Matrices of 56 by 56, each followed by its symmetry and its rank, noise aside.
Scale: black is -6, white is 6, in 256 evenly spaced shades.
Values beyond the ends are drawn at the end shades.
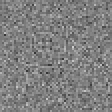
antisymmetric, rank twelve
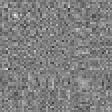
symmetric, rank eight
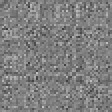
symmetric, rank eight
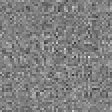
no symmetry, rank eight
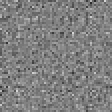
symmetric, rank eight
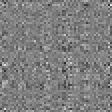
no symmetry, rank six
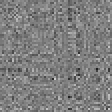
symmetric, rank six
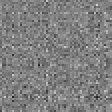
no symmetry, rank six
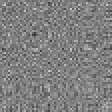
symmetric, rank six
